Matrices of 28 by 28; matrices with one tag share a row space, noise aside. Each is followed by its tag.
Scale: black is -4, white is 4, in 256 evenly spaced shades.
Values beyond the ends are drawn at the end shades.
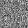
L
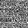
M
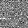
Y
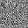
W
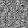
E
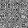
E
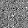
W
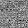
M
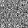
E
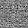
M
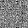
E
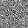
W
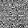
M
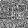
M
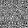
E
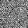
Y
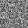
Y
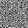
Y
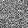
Y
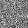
W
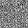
L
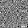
E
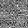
M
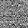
M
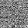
M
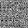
M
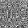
E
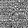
M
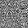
E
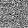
M
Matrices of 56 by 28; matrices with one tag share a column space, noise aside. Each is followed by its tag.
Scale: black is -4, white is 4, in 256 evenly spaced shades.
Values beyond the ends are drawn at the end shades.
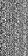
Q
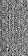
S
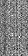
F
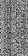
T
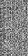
T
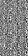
Q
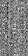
T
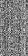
S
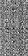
T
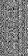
T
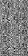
Q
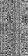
Q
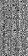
S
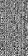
Q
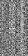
T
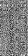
S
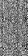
Q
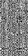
Q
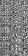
F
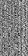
F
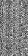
F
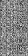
F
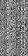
T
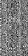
Q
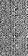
F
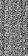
F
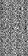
T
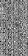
T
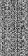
T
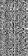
T
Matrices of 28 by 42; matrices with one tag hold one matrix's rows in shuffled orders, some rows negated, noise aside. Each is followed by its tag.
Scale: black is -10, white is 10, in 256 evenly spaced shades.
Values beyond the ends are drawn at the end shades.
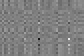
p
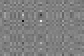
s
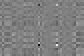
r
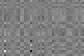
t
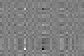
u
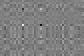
s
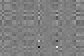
r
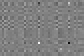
p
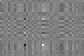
u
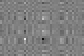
u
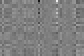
r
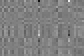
p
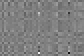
p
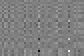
p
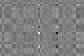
r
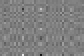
s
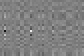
t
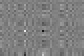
u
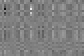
t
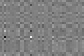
t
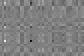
t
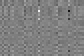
p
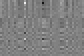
u
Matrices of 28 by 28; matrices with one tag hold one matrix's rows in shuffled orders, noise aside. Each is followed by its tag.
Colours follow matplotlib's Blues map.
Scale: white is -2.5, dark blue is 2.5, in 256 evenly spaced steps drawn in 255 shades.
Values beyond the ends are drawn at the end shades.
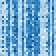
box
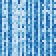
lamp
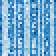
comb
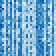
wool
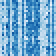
box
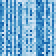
wool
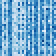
lamp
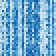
box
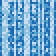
comb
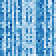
wool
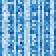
comb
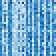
lamp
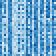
lamp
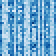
comb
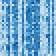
box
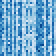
wool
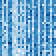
lamp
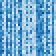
wool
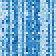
box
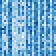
lamp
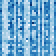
comb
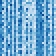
wool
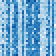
box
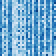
lamp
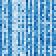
lamp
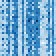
box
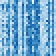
box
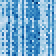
box
